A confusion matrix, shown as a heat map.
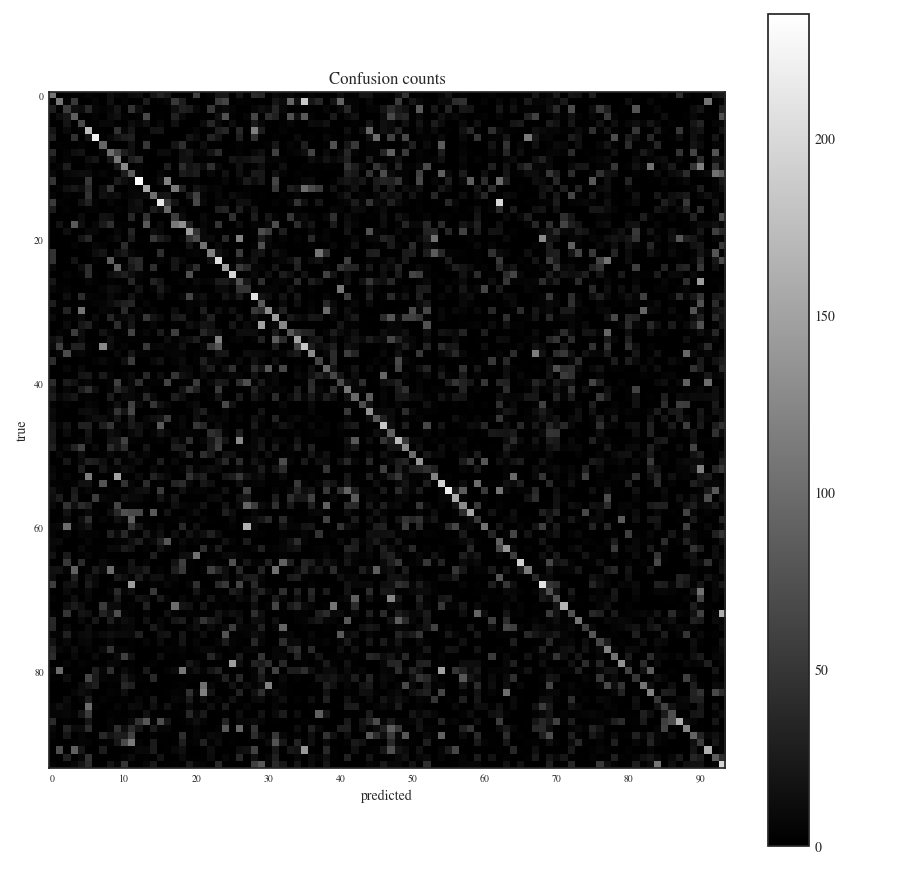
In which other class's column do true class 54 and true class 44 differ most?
59
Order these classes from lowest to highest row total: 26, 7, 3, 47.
47, 7, 26, 3
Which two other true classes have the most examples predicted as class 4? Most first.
30, 49
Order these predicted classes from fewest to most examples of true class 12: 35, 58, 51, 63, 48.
35, 63, 48, 51, 58
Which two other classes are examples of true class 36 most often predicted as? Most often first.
67, 88
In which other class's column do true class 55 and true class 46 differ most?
62
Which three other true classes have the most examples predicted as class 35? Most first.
1, 91, 13
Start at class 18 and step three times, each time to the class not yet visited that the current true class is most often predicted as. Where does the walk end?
84
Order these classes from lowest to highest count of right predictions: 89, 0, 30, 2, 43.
2, 43, 89, 0, 30
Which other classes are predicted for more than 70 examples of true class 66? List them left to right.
3, 8, 31, 45
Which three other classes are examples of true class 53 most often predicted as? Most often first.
9, 5, 64
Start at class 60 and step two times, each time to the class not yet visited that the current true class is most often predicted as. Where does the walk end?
40
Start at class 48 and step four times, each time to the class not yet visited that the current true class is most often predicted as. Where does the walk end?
92
